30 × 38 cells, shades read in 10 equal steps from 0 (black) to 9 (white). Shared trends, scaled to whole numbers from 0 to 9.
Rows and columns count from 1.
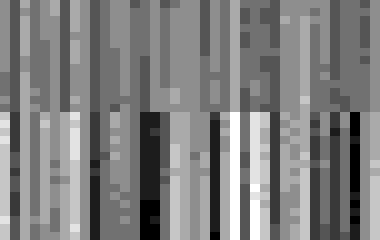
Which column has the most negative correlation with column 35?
17
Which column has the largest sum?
24
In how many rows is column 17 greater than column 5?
3
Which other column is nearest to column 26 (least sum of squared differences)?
1
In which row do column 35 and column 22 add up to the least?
30
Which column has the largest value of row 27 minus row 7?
26
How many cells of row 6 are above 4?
18
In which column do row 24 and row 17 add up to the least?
36
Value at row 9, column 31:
6
